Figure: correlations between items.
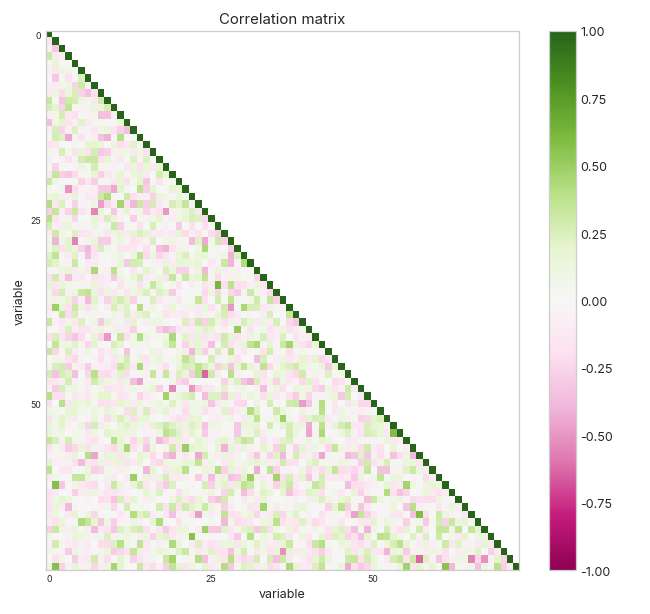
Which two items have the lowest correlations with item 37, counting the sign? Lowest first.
28, 62
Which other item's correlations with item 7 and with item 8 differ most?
24
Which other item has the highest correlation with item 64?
33
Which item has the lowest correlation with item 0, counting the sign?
12
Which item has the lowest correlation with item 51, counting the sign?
59
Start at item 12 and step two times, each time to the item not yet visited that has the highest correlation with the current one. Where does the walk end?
21
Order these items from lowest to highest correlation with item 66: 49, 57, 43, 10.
10, 49, 43, 57
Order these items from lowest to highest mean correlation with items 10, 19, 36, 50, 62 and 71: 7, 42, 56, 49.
49, 56, 7, 42
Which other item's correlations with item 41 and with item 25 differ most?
9
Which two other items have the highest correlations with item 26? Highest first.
34, 59
